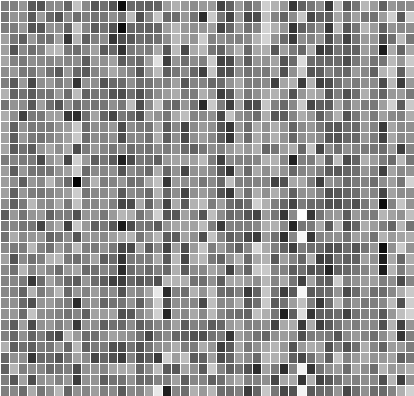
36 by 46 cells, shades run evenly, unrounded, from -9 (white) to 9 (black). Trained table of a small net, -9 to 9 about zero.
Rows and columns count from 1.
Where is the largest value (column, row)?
9, 17
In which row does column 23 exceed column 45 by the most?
22
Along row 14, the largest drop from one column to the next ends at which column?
35
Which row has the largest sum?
31
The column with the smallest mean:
30
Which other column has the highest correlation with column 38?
21
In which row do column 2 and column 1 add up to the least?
11
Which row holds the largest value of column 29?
34
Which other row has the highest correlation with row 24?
5
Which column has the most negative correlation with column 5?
41
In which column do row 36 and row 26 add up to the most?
14
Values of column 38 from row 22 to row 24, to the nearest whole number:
-1 3 1
